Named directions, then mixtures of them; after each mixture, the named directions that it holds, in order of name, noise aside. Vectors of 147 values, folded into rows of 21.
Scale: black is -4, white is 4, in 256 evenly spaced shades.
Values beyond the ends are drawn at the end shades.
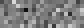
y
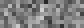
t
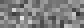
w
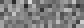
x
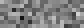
w.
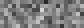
t.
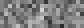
t.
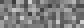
w, x.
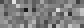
y.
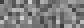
w, x.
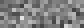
w.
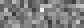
t, x.
